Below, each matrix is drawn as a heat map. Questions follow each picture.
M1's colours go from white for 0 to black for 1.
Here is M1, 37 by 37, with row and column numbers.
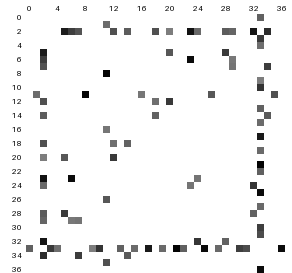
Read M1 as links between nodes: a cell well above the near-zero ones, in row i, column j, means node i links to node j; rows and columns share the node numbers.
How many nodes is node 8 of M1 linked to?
1
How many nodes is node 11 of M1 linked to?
5
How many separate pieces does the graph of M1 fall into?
3
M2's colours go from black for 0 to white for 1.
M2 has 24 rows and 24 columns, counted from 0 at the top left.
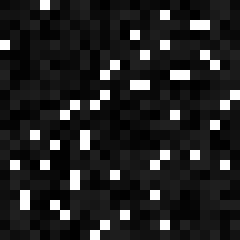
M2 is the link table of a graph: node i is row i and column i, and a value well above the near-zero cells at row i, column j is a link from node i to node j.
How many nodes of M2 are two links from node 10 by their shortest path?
4
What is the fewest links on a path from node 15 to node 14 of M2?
5
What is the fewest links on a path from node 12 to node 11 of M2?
3
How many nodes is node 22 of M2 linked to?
2
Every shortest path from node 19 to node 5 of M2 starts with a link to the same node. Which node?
node 2
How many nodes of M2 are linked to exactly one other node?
6
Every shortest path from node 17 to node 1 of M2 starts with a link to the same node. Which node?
node 7
